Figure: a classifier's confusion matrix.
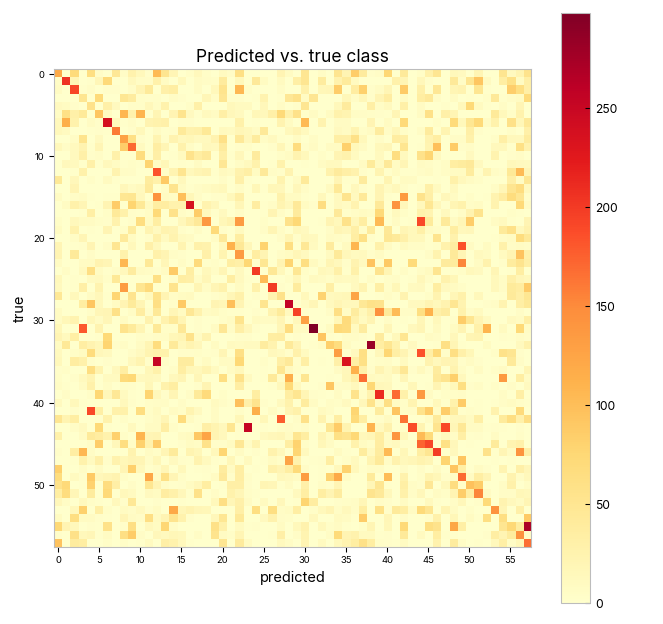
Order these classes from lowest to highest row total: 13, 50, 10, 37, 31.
13, 10, 50, 37, 31
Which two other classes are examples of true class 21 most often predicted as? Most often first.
49, 36
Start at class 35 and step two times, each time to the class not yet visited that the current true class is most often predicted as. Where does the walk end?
56
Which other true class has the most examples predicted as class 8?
26
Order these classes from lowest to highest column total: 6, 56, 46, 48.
6, 46, 48, 56
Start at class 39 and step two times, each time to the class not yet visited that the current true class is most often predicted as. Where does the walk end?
4
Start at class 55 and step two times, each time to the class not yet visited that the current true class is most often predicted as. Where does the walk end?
0
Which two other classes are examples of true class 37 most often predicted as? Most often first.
54, 28
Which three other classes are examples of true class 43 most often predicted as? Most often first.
23, 47, 38
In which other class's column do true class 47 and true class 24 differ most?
28
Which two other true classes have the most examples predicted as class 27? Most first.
42, 5
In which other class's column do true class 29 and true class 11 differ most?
39
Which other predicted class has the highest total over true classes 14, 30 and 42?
27
